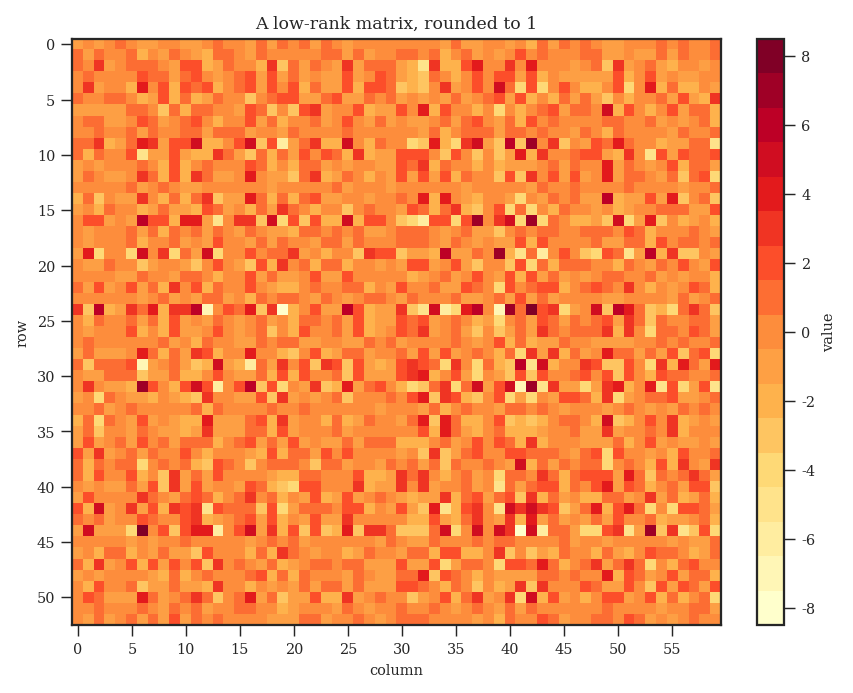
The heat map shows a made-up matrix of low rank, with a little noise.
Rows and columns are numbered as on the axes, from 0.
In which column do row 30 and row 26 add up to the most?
32
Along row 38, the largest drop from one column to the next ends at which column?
42
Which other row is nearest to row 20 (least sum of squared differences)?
15
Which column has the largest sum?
16
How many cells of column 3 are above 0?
8
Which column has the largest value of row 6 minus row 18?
49
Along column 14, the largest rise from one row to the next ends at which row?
24
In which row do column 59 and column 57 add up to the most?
29
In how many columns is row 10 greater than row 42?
23
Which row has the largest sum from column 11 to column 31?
44
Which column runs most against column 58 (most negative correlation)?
59
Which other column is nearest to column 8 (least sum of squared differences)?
20
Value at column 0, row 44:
-1
